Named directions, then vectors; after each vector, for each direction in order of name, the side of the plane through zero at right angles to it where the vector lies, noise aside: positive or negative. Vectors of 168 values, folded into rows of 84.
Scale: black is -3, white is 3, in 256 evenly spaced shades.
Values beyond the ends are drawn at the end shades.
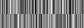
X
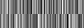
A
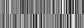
positive, positive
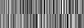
positive, positive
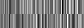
negative, negative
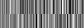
positive, positive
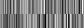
negative, negative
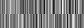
positive, positive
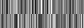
negative, positive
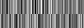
negative, positive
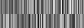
negative, negative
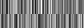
negative, positive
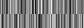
negative, positive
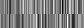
negative, negative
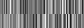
positive, positive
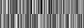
positive, negative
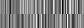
negative, negative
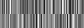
positive, positive
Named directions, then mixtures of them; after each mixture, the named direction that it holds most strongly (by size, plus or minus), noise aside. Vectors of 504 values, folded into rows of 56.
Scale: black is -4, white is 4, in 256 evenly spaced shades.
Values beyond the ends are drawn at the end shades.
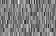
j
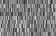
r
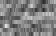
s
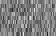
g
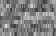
s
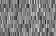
j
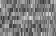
s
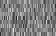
r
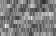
s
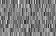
j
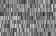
r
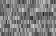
s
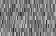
r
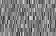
g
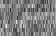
r
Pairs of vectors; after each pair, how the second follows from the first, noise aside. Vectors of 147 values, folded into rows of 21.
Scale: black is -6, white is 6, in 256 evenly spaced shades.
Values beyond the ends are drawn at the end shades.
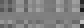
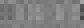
wrapped around, shrunk.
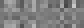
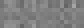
shrunk.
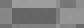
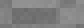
shrunk.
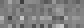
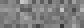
reversed.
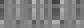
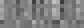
negated.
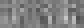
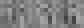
negated.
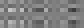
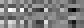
scaled up.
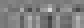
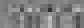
negated.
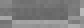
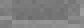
shrunk.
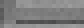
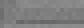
shrunk.
